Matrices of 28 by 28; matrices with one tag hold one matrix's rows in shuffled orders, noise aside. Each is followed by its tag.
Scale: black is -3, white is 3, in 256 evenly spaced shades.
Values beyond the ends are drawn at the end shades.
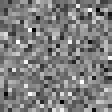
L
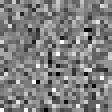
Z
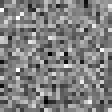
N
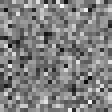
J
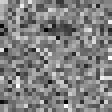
N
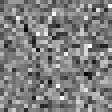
Z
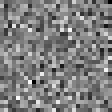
L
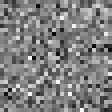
L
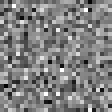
J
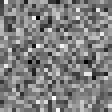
Z
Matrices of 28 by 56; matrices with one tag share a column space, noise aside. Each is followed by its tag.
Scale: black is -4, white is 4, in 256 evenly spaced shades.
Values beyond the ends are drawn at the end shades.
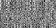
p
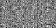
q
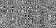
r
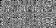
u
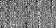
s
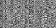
r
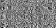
q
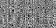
r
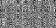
u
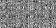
q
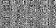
u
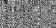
u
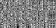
p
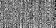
p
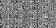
q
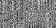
p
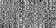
p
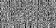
p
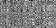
u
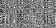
r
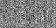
r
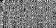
s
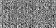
q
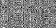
r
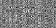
r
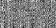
s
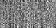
p
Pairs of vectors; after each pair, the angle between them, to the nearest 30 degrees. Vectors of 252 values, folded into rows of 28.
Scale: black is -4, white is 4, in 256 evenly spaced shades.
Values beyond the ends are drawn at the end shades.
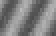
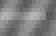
150 degrees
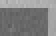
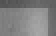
150 degrees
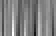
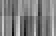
150 degrees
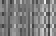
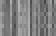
120 degrees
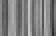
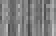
150 degrees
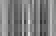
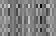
60 degrees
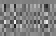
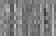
120 degrees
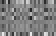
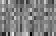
150 degrees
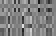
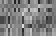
30 degrees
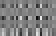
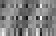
30 degrees
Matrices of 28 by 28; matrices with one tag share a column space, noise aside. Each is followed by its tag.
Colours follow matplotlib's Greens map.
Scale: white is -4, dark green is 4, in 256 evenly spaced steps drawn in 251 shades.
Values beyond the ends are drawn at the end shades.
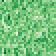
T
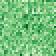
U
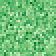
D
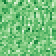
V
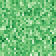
D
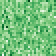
U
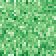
U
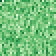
T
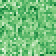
T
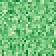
U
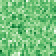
U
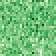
T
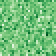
U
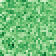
U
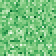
U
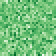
U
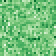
T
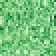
V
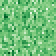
V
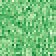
T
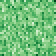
T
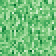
V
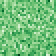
U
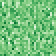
D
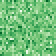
U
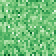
U
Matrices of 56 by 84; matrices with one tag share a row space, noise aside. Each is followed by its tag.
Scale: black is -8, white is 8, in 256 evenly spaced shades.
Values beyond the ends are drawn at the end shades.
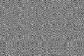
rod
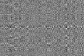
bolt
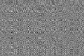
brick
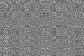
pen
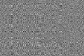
brick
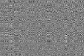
bolt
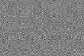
rod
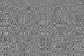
pen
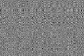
rod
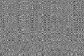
rod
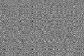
rod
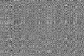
bolt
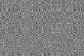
rod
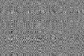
brick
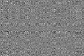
pen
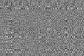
bolt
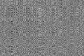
brick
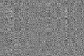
bolt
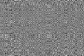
bolt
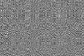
pen
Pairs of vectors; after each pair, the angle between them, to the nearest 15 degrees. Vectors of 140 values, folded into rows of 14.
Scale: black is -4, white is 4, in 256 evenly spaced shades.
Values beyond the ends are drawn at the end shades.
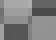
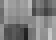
30 degrees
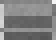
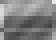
30 degrees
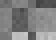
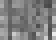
60 degrees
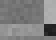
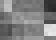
150 degrees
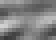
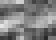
30 degrees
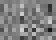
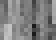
105 degrees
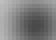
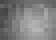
165 degrees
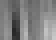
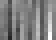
75 degrees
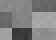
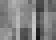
75 degrees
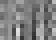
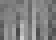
135 degrees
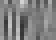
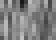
135 degrees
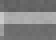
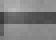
165 degrees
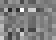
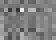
15 degrees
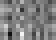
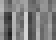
75 degrees
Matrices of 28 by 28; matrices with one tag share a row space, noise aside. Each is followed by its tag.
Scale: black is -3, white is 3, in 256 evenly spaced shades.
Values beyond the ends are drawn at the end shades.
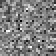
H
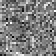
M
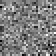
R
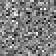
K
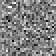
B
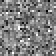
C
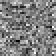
M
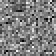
M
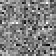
R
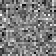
R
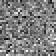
H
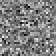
C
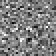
K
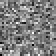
C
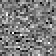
C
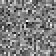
B
